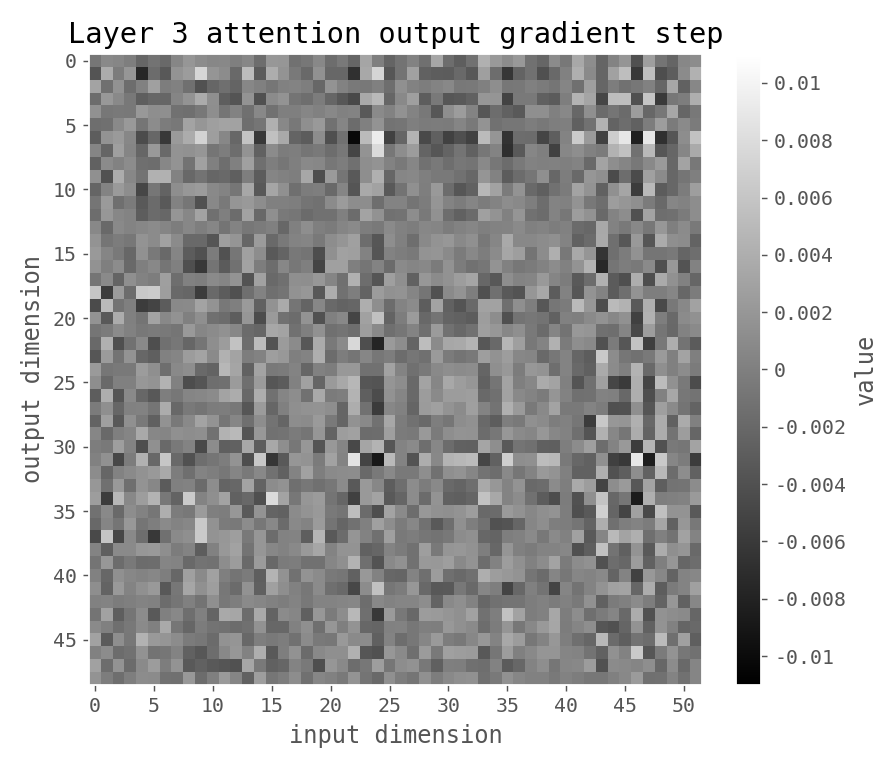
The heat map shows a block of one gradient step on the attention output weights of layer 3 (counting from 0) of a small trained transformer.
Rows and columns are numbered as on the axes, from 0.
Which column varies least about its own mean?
40
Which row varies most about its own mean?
6
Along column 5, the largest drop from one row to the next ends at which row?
19
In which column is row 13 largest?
43
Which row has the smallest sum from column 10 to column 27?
47
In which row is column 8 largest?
34
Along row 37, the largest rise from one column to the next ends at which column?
1
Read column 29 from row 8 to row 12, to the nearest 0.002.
0 0 0.002 0.002 0.002
